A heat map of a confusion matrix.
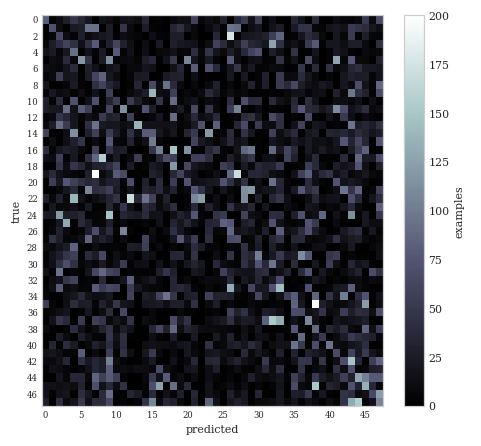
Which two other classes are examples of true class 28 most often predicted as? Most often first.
4, 14
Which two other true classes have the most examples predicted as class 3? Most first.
25, 11
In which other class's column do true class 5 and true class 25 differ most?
41
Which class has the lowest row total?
28
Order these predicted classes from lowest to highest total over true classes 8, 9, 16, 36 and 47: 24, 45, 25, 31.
25, 31, 24, 45
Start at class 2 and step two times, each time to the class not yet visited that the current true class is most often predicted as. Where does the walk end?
11
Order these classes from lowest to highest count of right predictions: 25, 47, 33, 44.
25, 47, 44, 33
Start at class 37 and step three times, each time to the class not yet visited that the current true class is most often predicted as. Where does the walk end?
18
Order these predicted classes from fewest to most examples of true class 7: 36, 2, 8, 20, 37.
20, 37, 36, 2, 8
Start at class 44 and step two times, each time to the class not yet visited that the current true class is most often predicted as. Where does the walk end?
38
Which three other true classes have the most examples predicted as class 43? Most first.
42, 47, 24
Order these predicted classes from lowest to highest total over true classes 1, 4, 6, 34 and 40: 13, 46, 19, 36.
13, 46, 19, 36
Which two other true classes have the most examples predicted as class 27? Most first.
19, 11
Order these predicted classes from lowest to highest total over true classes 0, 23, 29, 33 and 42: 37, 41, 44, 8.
44, 41, 8, 37
